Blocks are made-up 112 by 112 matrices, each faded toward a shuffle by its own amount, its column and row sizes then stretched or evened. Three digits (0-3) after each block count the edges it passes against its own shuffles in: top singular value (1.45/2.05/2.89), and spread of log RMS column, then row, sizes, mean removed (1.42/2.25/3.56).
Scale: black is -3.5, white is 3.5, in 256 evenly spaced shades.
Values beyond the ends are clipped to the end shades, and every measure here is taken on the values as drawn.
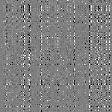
3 3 2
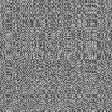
3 0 1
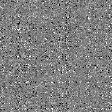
1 2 2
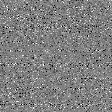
1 0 2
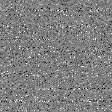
0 0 2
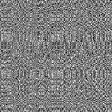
3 2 0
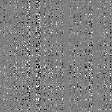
2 3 2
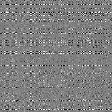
3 2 3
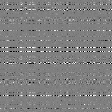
3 1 3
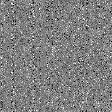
1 2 0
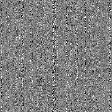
0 3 0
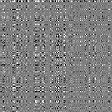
3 3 3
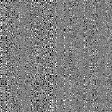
2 3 1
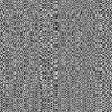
3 3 0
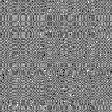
3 0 0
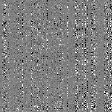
2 3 2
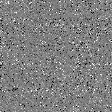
1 1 1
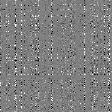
2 3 2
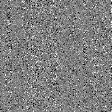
1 2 0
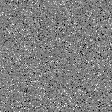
1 0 0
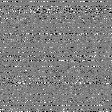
0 0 3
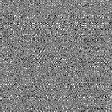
2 0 2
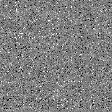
0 1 1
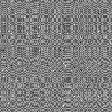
3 1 0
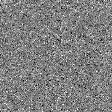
1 0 1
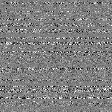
1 0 3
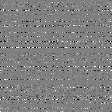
1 1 3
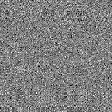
2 0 1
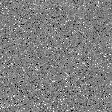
0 0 1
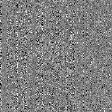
0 3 1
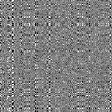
3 3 2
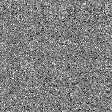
1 0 1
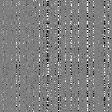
3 3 1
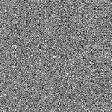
2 1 0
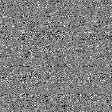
0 1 3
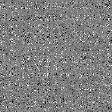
0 2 2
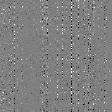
2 3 1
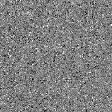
1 1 0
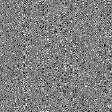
1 2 1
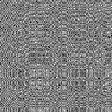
3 1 0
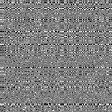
3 0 3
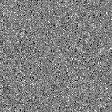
2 1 0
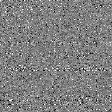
1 1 2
